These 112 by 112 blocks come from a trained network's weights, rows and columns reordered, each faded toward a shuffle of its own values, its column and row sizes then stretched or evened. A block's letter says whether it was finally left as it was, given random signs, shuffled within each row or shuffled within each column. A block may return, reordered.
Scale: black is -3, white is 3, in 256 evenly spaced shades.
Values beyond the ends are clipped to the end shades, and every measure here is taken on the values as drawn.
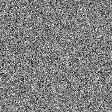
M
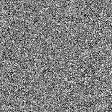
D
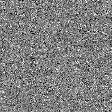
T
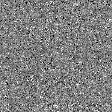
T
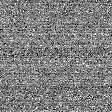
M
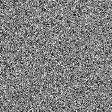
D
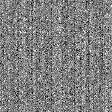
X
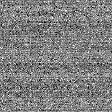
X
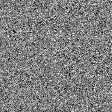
D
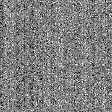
X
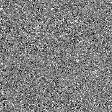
T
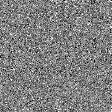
T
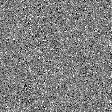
D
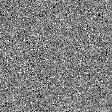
T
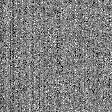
D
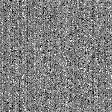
D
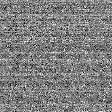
X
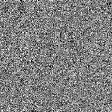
X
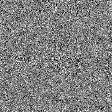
T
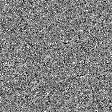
M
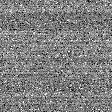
M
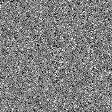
D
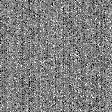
D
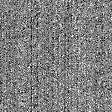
D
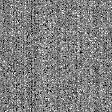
X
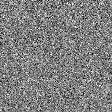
M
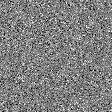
M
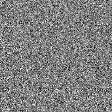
T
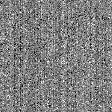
X
